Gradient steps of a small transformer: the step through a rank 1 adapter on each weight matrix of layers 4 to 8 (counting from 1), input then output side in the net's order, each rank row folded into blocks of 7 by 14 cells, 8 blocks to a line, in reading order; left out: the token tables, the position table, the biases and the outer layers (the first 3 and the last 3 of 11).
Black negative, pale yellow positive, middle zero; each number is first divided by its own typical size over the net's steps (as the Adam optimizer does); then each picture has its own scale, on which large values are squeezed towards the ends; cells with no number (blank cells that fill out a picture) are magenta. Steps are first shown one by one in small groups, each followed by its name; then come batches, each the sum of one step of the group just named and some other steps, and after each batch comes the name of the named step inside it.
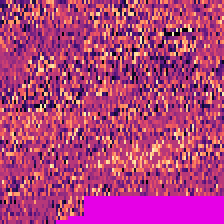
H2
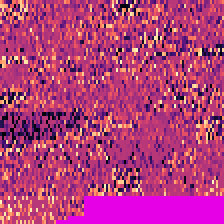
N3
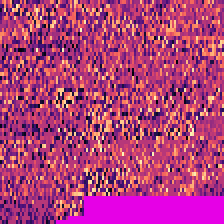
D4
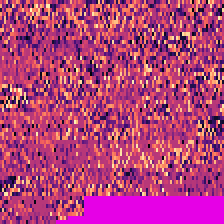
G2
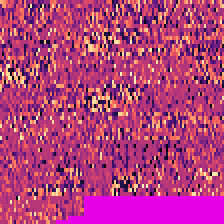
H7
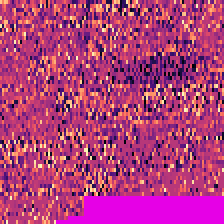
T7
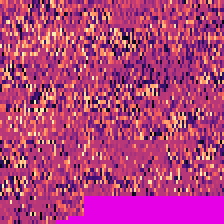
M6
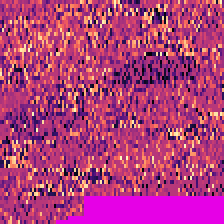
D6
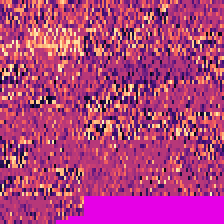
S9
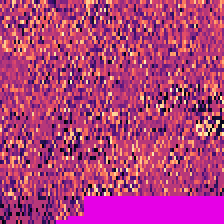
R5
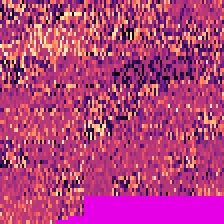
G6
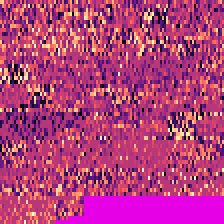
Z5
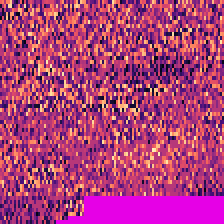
H2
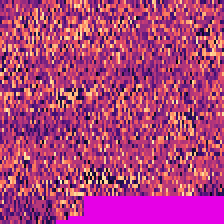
D4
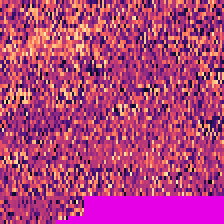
G2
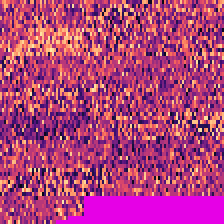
D6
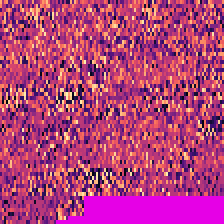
G2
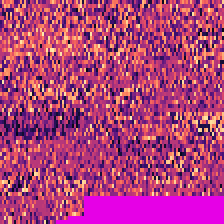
H2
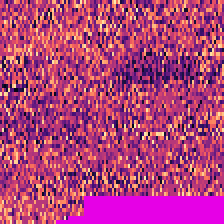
D6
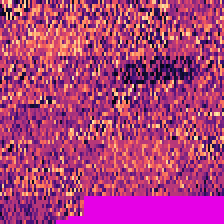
S9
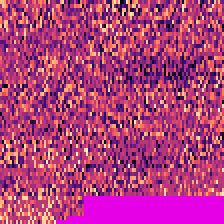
T7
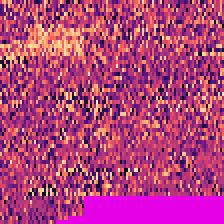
G6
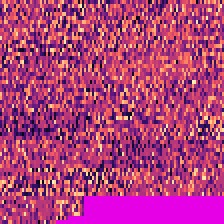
D4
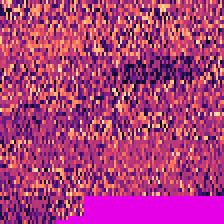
S9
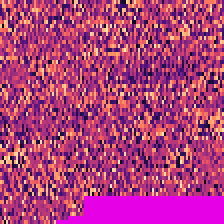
T7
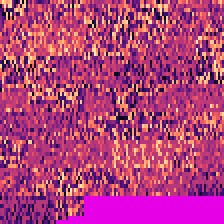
G6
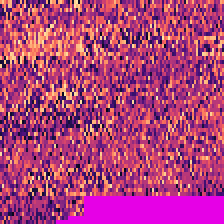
M6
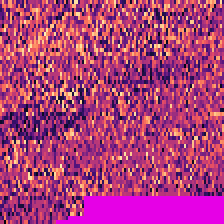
D6
